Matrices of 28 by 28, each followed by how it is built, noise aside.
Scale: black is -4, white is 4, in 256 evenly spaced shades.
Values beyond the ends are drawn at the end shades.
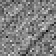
Hankel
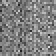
repeating rows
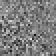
lower triangular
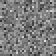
repeating rows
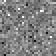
sparse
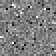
sparse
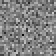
blocks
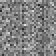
repeating rows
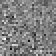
lower triangular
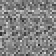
repeating columns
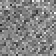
Hankel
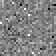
sparse
